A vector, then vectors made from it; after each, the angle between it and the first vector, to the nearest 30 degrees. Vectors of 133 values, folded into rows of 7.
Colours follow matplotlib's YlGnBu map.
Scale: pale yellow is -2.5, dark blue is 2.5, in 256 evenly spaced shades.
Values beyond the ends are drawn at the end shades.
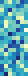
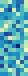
60 degrees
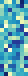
30 degrees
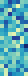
150 degrees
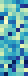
60 degrees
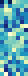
120 degrees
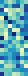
90 degrees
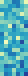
90 degrees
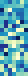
150 degrees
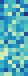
90 degrees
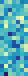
30 degrees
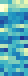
90 degrees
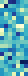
90 degrees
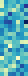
120 degrees
